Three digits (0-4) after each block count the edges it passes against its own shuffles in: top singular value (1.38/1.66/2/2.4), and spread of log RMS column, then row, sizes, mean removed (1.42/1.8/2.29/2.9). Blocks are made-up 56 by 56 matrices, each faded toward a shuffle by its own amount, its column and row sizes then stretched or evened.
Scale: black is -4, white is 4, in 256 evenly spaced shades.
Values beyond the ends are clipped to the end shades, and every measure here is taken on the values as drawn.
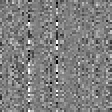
4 4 0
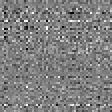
3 2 4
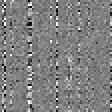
4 4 0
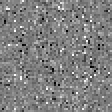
0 2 0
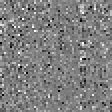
1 2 1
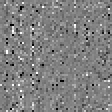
0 3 1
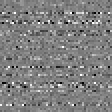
2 0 4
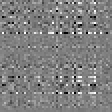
4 3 4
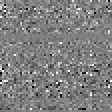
1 1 4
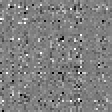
1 3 2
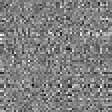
3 1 3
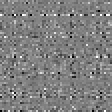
3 1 4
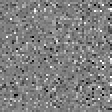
1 2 1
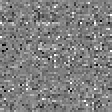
2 1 2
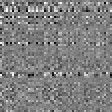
4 3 4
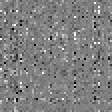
1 3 2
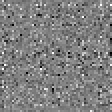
1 2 2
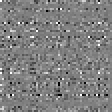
1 2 4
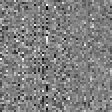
2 4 0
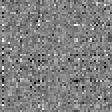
3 2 2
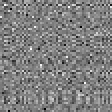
4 0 2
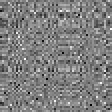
4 1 1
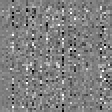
1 4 1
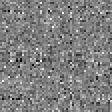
2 1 2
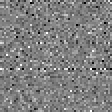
3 0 2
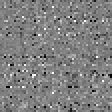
0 1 3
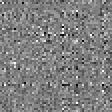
1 2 3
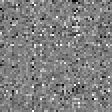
1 2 2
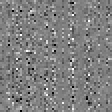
0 4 1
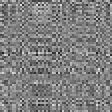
4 2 4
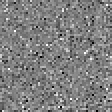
0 0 1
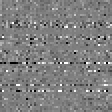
2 1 4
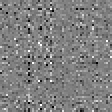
3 3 2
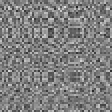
4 0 3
